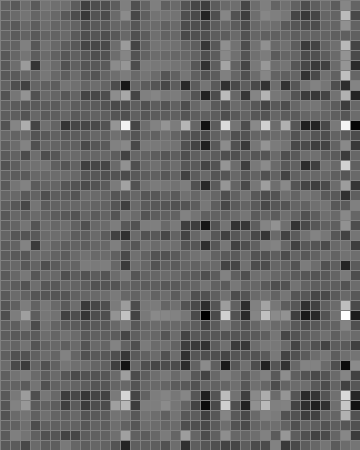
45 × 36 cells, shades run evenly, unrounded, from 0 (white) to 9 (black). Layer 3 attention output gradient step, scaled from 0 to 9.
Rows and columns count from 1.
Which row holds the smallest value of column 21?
37
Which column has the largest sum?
21
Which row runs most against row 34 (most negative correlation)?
44
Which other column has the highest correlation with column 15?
12
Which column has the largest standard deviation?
35
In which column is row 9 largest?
13
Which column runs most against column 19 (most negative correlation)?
7
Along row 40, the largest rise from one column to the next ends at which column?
36
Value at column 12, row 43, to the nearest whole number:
5
